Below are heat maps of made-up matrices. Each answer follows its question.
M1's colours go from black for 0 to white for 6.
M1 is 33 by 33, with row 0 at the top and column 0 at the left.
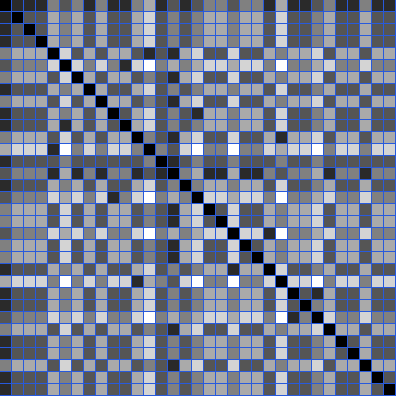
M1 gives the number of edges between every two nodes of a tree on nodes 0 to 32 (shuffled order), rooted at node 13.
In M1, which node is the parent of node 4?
14
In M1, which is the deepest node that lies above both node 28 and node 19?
0
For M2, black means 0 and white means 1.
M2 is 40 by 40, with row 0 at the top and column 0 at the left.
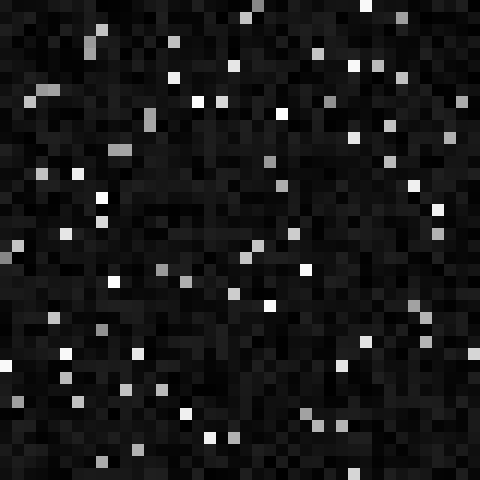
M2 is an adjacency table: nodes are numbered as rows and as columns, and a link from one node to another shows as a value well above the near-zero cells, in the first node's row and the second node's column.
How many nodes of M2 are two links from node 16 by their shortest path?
4
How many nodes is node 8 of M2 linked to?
5
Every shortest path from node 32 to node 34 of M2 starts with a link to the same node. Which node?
node 13
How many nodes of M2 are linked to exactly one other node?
10
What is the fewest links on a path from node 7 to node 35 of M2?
3
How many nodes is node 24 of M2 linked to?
1
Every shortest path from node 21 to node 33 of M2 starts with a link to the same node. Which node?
node 20
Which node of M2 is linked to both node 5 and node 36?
node 19
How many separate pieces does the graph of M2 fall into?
4
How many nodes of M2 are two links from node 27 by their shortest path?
4
